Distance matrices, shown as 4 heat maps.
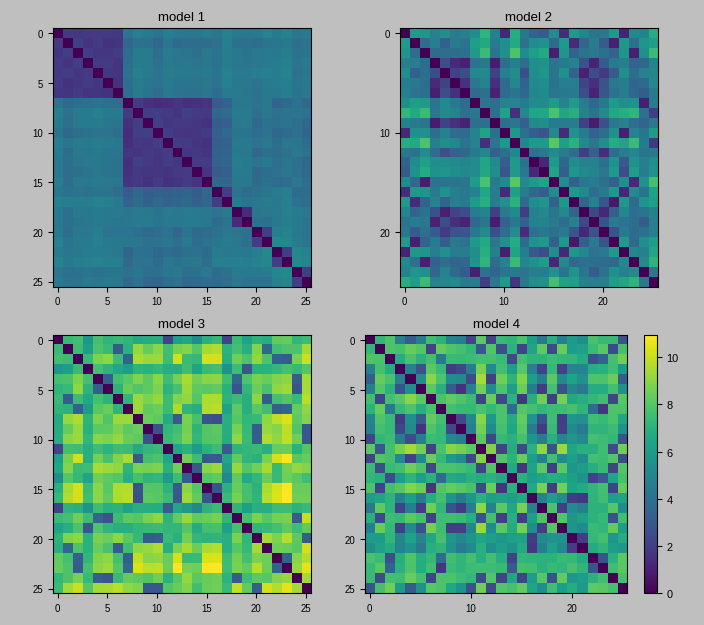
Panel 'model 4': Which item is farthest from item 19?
11
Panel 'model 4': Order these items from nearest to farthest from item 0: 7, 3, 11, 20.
3, 20, 7, 11
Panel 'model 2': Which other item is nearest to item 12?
20
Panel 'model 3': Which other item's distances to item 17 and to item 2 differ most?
0
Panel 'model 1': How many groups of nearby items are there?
7
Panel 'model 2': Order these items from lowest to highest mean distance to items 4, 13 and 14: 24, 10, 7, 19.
10, 19, 24, 7
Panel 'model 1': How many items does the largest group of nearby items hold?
9
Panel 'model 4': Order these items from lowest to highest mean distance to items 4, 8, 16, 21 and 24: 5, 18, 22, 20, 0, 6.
20, 5, 0, 18, 6, 22
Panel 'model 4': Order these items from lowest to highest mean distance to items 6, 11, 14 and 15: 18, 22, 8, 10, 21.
18, 22, 21, 10, 8
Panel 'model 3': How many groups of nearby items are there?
8
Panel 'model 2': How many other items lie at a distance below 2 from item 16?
3
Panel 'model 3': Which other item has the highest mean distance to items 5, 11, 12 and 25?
23
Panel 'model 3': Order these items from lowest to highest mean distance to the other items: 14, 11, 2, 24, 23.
11, 14, 24, 2, 23
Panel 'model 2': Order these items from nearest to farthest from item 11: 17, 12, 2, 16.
12, 16, 17, 2
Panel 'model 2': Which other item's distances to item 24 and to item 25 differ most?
7
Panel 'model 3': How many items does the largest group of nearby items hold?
4
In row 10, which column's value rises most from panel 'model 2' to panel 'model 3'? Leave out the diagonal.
22
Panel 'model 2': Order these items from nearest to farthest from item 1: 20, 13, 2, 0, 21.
21, 20, 2, 13, 0
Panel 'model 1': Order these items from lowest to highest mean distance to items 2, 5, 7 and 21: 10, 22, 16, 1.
1, 10, 16, 22
